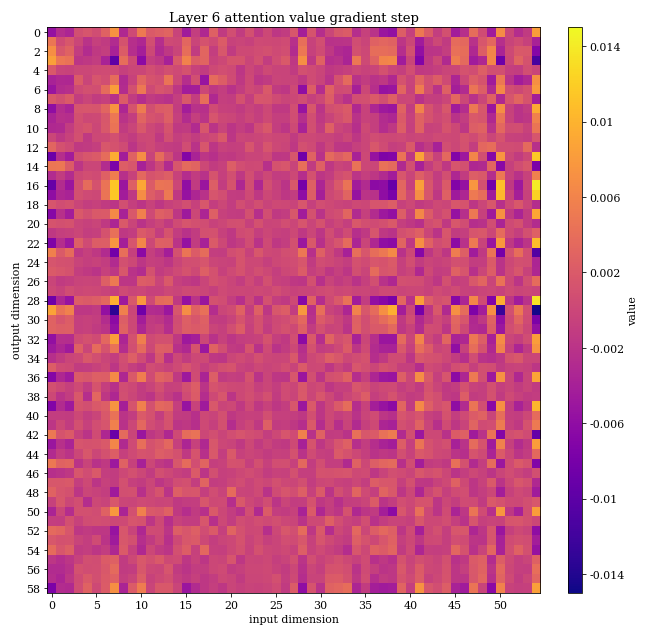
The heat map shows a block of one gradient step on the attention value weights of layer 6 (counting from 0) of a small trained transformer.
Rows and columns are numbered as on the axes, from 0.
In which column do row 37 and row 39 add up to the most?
54
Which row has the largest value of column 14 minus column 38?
16
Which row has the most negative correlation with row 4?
34
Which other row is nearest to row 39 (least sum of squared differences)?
22
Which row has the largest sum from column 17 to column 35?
29
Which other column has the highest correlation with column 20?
14
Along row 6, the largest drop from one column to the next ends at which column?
8
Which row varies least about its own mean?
27
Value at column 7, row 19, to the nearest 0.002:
0.006
